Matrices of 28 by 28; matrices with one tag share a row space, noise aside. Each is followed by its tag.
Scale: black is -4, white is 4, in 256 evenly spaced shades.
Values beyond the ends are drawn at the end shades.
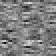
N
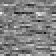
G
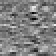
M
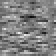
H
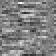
H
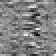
M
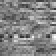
G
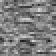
G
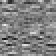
N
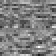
G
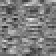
N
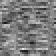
H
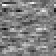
H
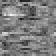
H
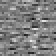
M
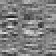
N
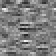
H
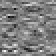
N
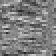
H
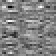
N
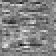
H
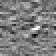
M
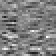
N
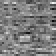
G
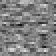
H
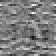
M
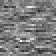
G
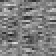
N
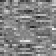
G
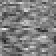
H
